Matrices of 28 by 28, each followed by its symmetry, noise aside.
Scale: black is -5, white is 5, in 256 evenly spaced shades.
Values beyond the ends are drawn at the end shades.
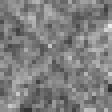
antisymmetric.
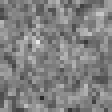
no symmetry.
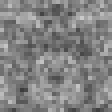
mirrored left to right.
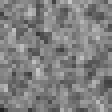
no symmetry.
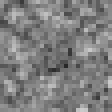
symmetric.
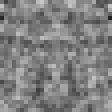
mirrored left to right.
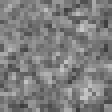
symmetric.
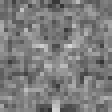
mirrored left to right.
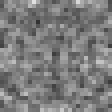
mirrored left to right.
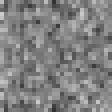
mirrored top to bottom.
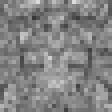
mirrored left to right.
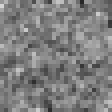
no symmetry.
